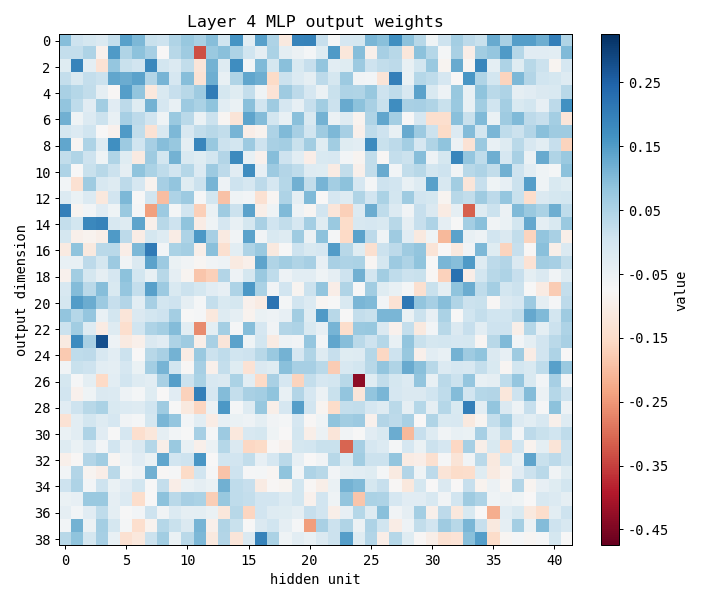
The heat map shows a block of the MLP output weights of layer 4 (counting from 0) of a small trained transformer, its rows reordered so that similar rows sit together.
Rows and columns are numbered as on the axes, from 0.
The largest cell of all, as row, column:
23, 3
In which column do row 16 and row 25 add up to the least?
36
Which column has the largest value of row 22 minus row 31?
15
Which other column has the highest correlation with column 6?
12
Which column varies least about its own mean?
37
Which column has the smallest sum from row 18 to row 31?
10
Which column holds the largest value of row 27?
11
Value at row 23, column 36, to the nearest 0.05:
0.1
